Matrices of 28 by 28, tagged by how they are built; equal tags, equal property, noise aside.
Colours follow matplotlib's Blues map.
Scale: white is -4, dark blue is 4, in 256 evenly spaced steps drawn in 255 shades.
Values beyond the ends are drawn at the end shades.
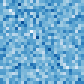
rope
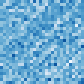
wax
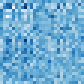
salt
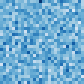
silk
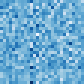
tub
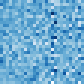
tub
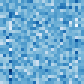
tub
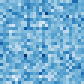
salt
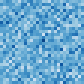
wax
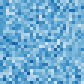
silk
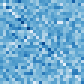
rope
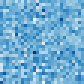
tub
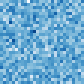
silk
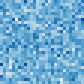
silk
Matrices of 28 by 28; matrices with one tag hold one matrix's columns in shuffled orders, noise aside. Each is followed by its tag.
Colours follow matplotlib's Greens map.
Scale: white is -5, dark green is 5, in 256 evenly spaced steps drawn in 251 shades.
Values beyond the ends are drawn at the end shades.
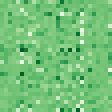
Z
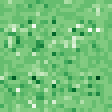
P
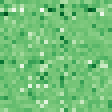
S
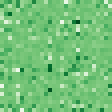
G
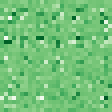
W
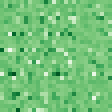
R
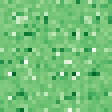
R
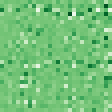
S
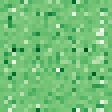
Z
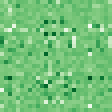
P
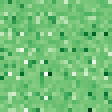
R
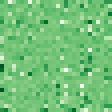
G
